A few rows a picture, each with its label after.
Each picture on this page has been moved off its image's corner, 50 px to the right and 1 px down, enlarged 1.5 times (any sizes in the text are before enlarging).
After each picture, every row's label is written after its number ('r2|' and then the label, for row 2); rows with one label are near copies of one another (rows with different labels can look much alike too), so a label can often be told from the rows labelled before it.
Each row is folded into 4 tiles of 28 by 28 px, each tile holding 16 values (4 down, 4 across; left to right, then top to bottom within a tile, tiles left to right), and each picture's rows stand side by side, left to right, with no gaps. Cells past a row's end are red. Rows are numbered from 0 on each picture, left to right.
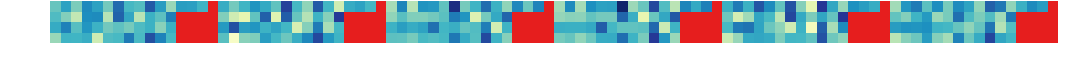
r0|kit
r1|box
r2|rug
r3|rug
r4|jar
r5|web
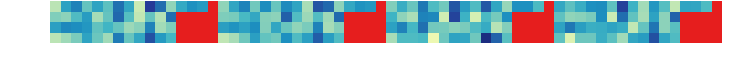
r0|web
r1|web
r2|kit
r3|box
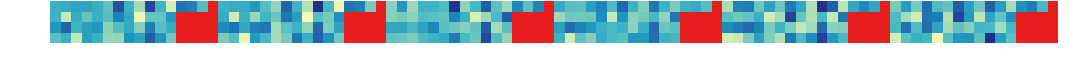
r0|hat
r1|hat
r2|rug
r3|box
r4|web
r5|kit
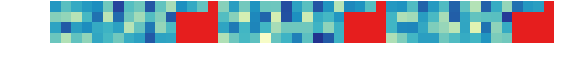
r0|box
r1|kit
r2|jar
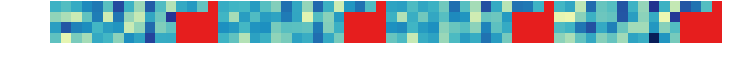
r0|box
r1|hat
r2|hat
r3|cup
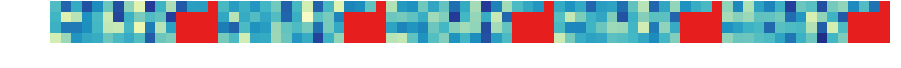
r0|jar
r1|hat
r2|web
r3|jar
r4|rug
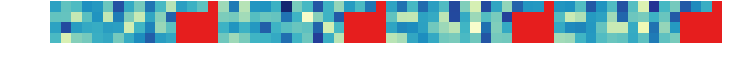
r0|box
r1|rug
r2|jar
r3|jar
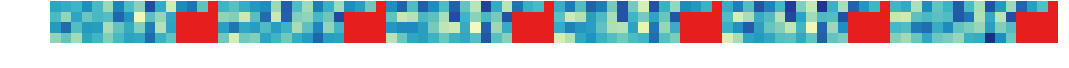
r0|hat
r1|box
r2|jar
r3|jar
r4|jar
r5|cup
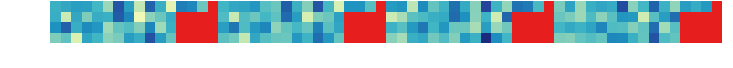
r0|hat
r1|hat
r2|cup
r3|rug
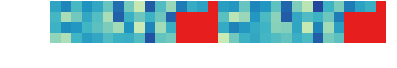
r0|jar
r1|jar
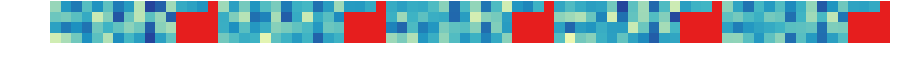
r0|web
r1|kit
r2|hat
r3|box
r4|web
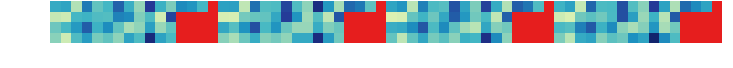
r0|cup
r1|cup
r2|cup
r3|cup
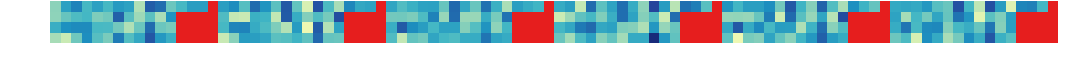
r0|web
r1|jar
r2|box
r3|cup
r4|box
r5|hat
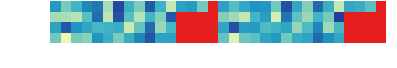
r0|box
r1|box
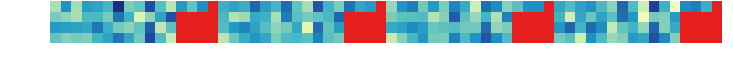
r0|rug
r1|jar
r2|web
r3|hat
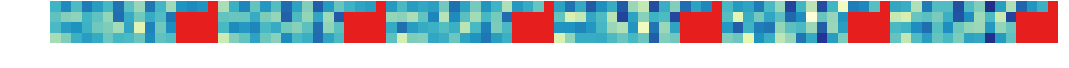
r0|jar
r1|web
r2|box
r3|jar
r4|hat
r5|cup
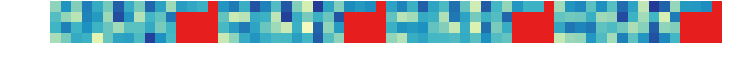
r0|kit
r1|jar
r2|jar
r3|web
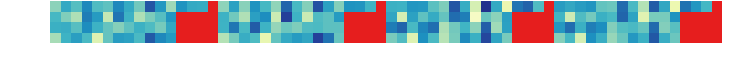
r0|kit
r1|kit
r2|hat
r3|hat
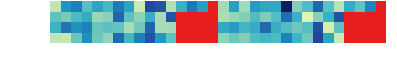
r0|web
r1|rug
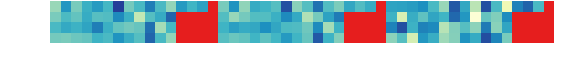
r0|rug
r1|rug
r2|hat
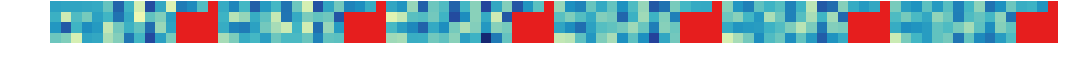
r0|hat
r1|jar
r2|cup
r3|web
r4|web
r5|web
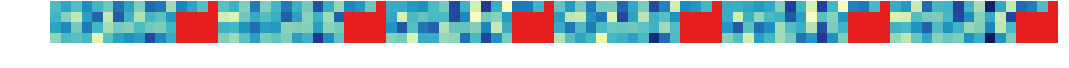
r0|kit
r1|cup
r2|hat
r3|kit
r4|hat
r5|cup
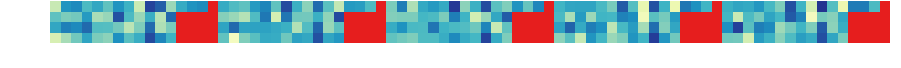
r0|web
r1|box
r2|rug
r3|hat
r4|hat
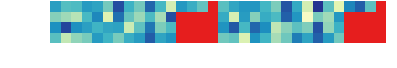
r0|box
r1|hat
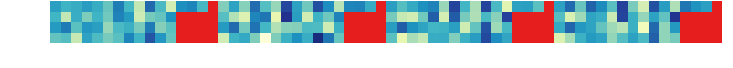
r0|hat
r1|kit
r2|box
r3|jar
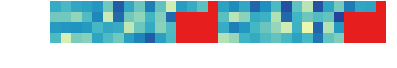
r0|box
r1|jar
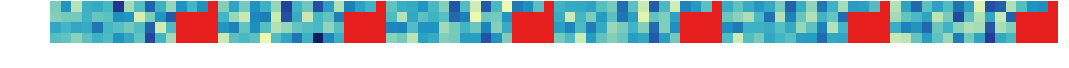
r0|rug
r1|kit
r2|hat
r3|hat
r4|box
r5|web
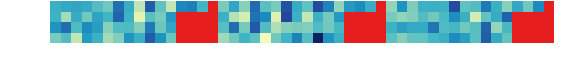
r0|hat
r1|kit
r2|rug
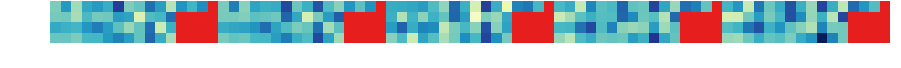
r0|rug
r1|rug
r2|hat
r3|cup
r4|cup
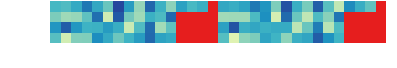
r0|box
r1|box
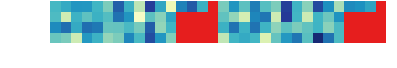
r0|hat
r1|kit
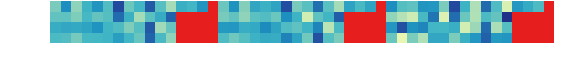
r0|rug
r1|rug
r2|box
